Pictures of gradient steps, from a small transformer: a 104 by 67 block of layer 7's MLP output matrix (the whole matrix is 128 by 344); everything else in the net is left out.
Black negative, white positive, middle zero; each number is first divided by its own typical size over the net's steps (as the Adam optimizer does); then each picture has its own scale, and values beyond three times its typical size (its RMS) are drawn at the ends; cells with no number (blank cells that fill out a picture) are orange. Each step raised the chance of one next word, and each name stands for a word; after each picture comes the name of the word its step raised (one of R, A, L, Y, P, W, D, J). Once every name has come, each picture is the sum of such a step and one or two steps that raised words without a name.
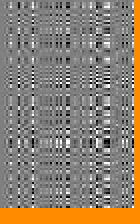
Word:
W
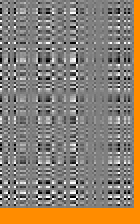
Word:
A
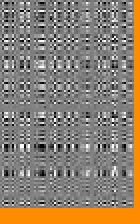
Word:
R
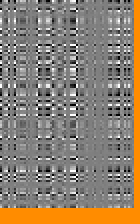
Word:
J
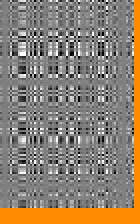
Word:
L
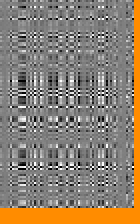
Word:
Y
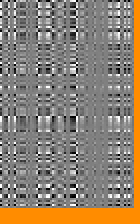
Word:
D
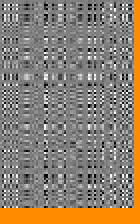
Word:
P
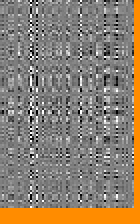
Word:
L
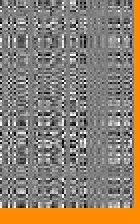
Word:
W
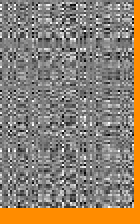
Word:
P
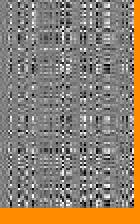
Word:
D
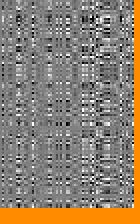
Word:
J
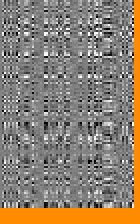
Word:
L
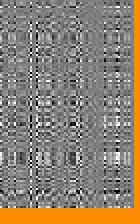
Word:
Y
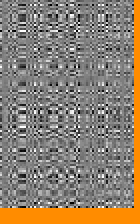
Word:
P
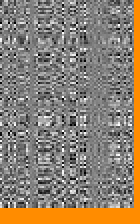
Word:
A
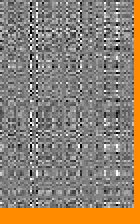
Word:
R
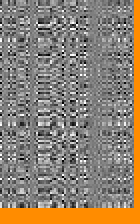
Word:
J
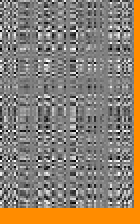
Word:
D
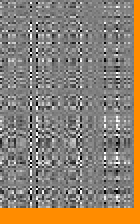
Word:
W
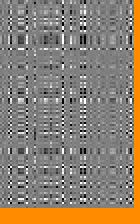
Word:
A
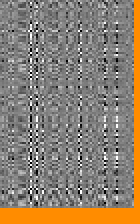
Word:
D
